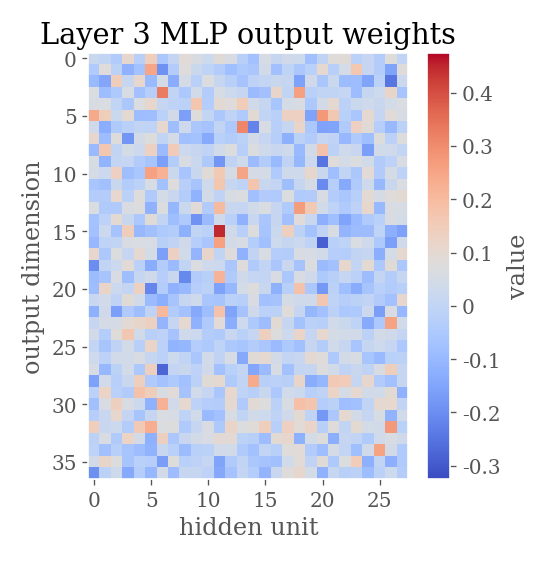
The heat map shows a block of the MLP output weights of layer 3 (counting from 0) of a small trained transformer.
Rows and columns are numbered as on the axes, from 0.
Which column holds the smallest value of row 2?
26
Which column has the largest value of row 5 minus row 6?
20
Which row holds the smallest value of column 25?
22
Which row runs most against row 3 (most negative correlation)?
1
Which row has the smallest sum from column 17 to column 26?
2
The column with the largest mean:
18
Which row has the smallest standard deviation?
25
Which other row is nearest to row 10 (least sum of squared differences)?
4
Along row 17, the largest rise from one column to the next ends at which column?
7
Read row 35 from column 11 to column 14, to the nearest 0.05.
-0.15 -0.05 0 -0.05
